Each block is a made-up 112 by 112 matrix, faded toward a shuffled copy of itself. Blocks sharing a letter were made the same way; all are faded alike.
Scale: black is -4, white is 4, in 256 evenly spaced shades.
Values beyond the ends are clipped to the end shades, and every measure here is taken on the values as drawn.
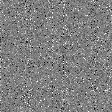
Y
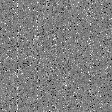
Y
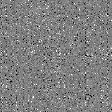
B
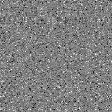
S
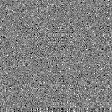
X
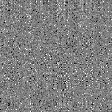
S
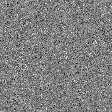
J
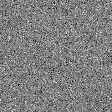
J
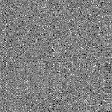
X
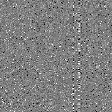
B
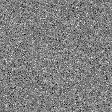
J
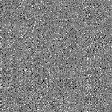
X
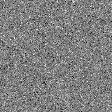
J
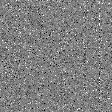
Y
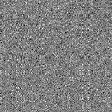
X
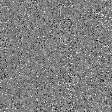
Y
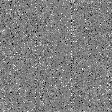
Y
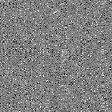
S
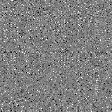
S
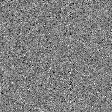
J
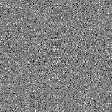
X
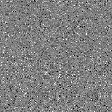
S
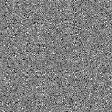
X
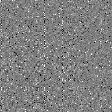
B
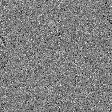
J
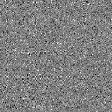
X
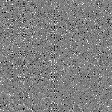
B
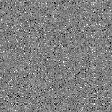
S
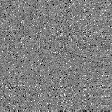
S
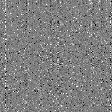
B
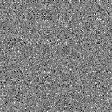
X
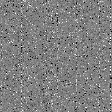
Y
